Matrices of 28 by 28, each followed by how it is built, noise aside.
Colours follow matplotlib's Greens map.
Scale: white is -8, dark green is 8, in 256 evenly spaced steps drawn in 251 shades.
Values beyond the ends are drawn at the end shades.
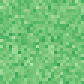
repeating columns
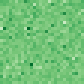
sparse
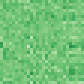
low rank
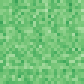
repeating columns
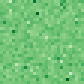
sparse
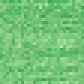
blocks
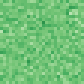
blocks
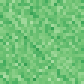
Toeplitz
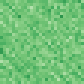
Toeplitz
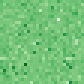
sparse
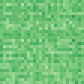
blocks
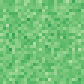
repeating columns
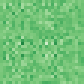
low rank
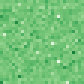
sparse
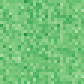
repeating rows
